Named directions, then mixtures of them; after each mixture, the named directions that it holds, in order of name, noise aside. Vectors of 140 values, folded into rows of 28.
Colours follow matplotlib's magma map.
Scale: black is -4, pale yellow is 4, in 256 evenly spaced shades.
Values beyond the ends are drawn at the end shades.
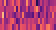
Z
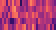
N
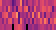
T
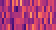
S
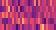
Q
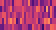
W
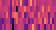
N, S, T.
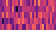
Q, S.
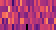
Q, T, W.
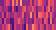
S.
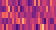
Q.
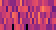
T.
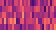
N, W.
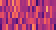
N, W, Z.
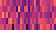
Q, T, Z.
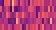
S, W.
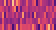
N, S, Z.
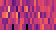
Q, T.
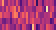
N, Q, W.
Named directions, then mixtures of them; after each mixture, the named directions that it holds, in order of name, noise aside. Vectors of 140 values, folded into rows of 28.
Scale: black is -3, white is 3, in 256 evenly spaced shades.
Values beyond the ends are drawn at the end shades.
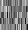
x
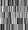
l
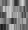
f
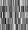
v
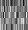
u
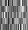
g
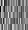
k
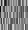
k.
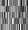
g.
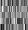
l.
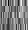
g, l, v.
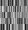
l.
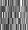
g, v.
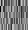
k.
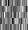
g, x.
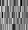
g, k, v.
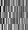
k.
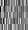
k.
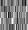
f, l, x.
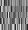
k, x.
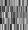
g, k, l.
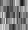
f, v.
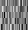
g, l.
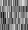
f, v, x.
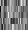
f, k.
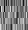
k, u.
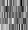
f, g.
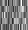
g.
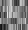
f, x.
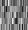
g, u, x.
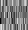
l, x.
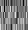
k, u.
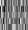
k, v.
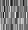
u.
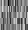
l, x.
